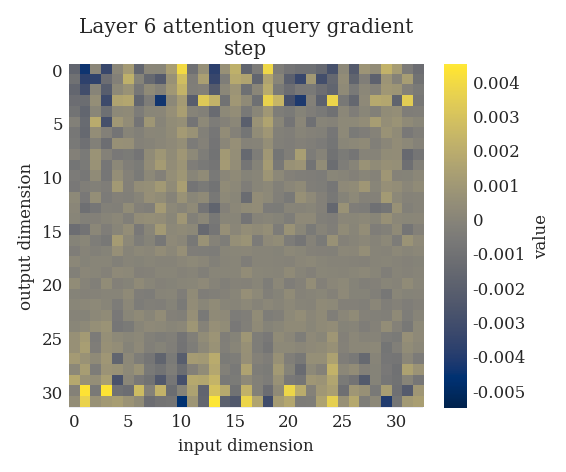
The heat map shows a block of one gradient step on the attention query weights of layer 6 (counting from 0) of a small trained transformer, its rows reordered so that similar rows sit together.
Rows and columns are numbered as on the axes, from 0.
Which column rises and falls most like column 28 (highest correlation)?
2
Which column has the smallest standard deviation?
25
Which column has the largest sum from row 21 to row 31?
13
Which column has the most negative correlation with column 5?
21
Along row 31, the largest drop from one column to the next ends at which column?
14
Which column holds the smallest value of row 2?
1
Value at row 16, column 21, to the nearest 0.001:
-0.001
